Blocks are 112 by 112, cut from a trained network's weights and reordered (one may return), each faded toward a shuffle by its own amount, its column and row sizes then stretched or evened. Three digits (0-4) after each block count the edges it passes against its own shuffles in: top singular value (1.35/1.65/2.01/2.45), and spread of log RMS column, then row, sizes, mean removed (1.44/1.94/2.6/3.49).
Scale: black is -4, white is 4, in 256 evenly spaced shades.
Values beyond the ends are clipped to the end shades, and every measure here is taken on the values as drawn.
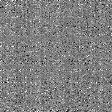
1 0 3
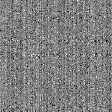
3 1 2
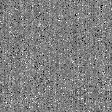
1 1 0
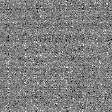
1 2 0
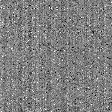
2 0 1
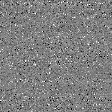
0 1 2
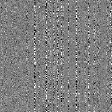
3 4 1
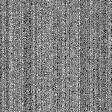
4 2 1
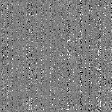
0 4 1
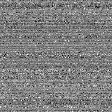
3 0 3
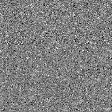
1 0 2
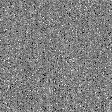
0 0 0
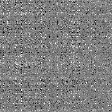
2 3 2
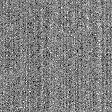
3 0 1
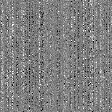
3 4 1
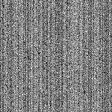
4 0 0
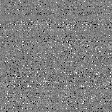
0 1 3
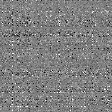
1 2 3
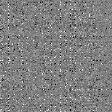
1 3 2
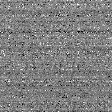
2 1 3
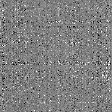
1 3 2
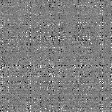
2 3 3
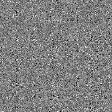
0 2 2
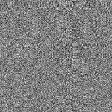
3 1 1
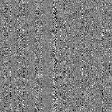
3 4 1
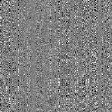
2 4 1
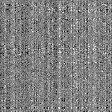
4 2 3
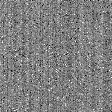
2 0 1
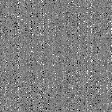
1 3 2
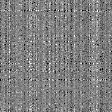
4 3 3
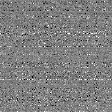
1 2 3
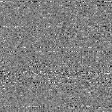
1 1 4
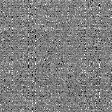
2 3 0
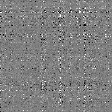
1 3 3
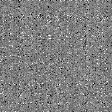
0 2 2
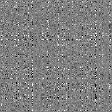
2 4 3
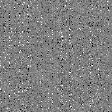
0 3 0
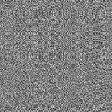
4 2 2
